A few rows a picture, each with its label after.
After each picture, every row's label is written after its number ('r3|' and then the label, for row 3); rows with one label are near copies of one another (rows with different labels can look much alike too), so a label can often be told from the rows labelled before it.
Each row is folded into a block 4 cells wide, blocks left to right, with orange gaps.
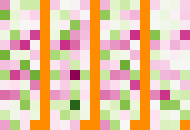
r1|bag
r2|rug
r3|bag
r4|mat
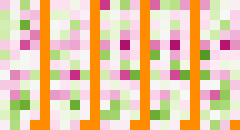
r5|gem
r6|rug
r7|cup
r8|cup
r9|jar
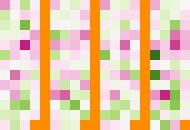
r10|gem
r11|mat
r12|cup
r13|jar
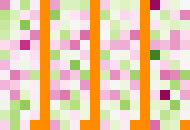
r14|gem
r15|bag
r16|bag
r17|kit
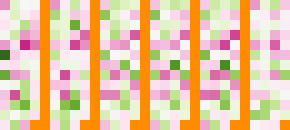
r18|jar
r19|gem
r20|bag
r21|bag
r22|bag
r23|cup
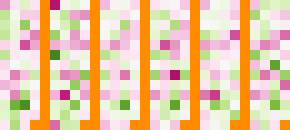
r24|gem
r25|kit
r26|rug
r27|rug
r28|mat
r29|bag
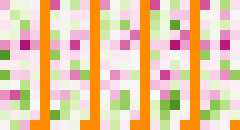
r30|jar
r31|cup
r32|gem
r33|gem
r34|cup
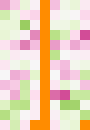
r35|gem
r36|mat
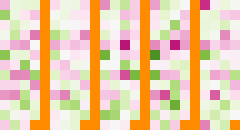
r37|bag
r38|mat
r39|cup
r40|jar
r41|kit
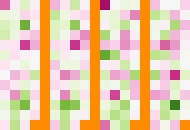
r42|gem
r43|gem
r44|kit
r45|rug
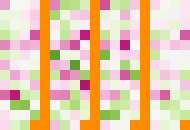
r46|mat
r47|bag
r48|cup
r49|mat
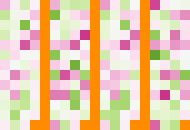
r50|gem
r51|bag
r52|gem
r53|kit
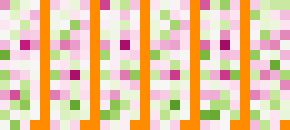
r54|jar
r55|rug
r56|cup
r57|rug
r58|cup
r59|bag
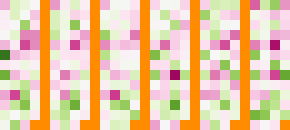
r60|jar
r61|gem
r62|mat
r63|rug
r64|bag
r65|cup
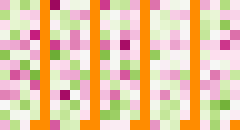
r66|bag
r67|kit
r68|cup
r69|kit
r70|gem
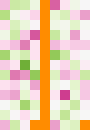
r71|bag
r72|kit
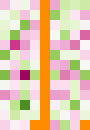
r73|rug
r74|bag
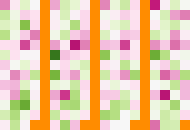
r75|gem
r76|jar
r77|cup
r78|kit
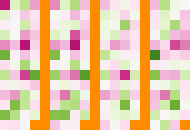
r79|cup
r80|cup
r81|rug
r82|jar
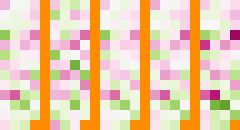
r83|mat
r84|bag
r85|mat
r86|mat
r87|mat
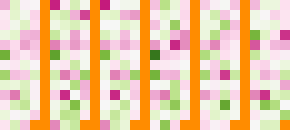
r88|jar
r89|kit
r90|kit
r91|jar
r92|rug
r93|mat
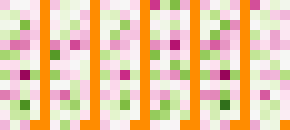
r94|rug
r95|jar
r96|rug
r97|cup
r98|rug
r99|kit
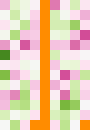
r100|jar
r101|gem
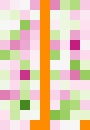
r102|rug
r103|cup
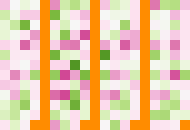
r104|gem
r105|bag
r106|jar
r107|cup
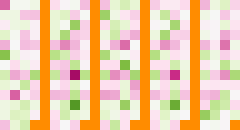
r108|kit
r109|rug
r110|bag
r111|rug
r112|cup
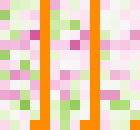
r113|bag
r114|gem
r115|mat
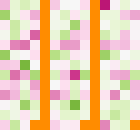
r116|bag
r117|rug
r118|kit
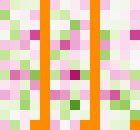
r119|bag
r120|rug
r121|mat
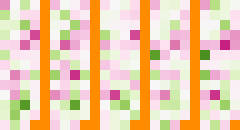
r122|gem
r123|rug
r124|mat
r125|jar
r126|jar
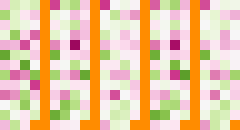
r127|bag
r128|cup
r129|kit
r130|cup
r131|kit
